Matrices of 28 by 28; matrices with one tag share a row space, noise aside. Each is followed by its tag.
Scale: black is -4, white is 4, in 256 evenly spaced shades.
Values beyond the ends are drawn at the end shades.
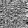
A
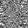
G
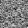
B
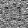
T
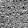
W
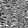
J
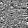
A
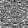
T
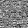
T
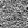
T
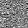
J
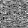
T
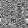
B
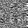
A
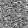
B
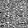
W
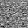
W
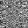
G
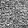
W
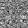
W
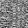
J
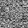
W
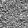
G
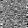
A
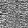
G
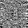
A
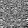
A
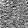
J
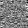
A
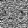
G
